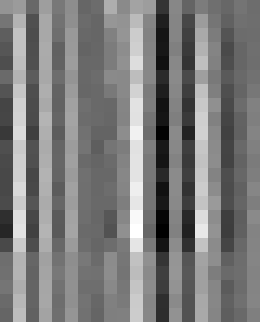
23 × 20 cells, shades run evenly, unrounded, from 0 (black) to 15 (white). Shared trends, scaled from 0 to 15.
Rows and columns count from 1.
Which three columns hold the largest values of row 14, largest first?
11, 2, 16
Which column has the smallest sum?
13
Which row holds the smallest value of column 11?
1
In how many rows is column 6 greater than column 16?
1
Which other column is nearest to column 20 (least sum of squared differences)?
17
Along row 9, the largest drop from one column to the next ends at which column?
3
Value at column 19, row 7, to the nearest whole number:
6
